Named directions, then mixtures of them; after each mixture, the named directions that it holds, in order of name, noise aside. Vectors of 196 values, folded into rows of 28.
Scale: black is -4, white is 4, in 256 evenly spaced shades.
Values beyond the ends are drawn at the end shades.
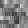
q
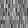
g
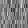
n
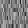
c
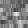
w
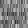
c, n, q.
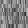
c, q.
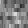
q, w.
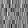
g, n.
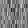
n.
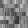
q.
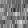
n, w.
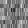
n, q, w.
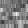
w.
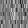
c, g, n.
